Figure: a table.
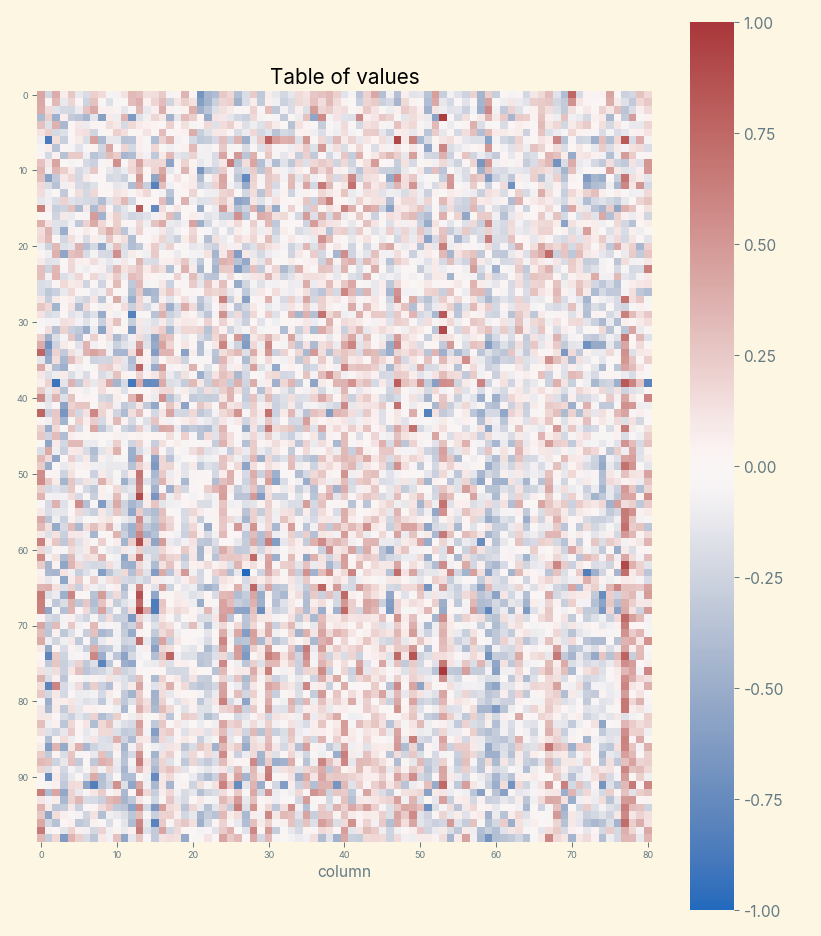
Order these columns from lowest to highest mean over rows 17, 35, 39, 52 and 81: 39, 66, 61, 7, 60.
60, 61, 39, 7, 66
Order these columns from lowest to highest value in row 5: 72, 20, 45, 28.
45, 72, 28, 20
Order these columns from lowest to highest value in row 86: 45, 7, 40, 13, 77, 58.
7, 58, 45, 13, 40, 77
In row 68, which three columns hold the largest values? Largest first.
13, 40, 0
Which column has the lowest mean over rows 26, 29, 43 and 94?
12
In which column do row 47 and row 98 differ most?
59
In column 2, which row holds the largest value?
78
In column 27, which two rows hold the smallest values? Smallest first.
63, 11
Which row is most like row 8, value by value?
93
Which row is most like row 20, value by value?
54
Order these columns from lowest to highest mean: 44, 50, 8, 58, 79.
58, 8, 50, 79, 44
